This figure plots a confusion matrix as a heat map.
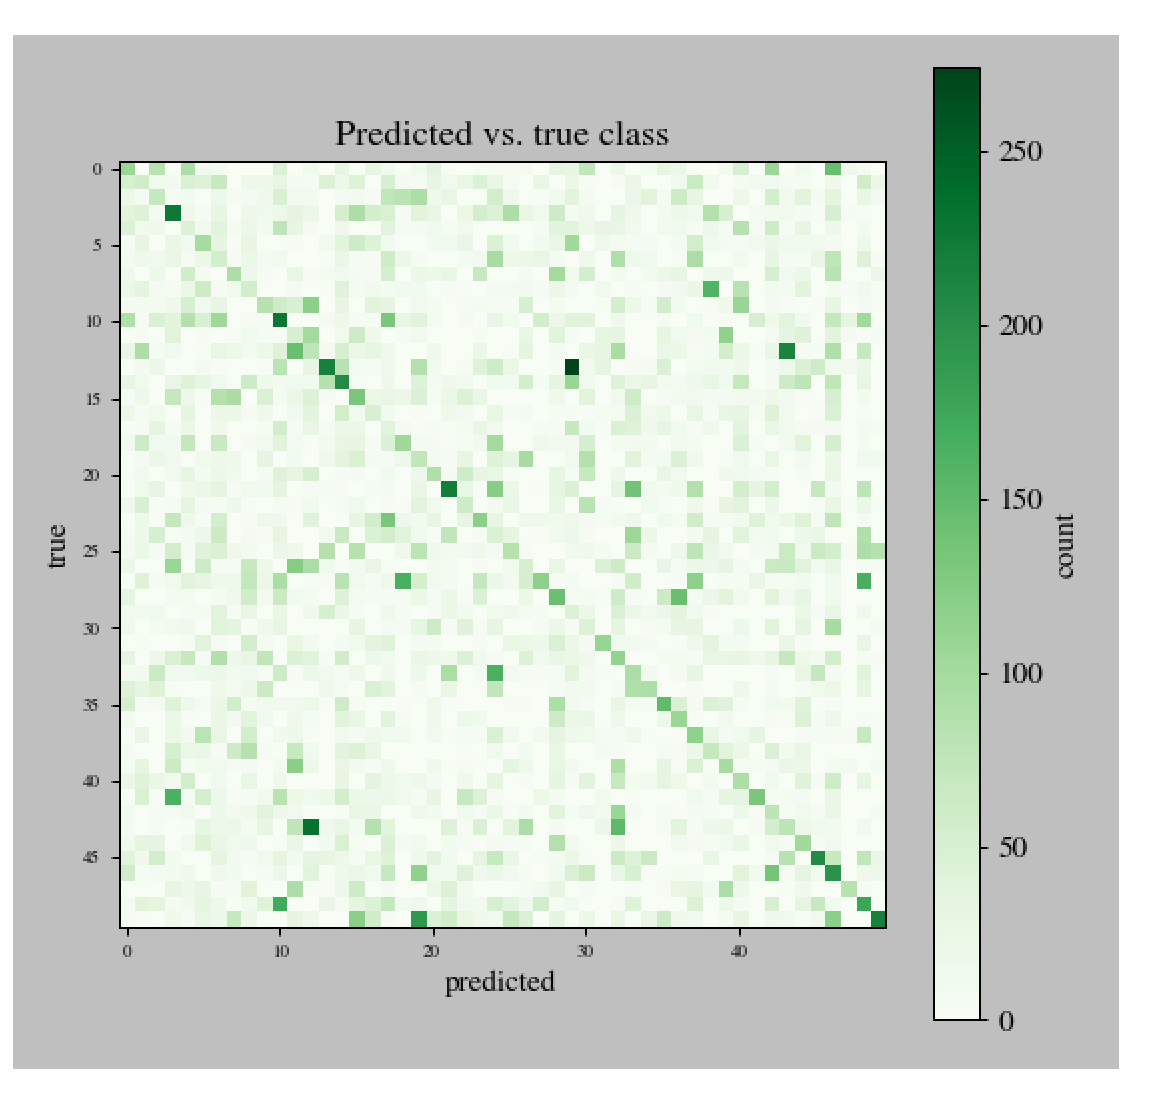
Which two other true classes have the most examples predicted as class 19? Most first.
49, 46
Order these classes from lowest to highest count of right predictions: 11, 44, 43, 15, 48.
11, 43, 44, 15, 48
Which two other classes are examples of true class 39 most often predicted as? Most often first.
11, 32
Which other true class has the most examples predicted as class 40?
9
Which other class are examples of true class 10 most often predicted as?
17
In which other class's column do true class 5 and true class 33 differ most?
24
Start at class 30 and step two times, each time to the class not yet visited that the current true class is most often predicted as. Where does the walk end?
42
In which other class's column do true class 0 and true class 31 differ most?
46
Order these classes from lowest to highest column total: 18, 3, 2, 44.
18, 2, 44, 3
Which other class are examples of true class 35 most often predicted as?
28
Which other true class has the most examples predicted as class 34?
45
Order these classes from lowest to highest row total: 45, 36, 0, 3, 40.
36, 40, 0, 45, 3
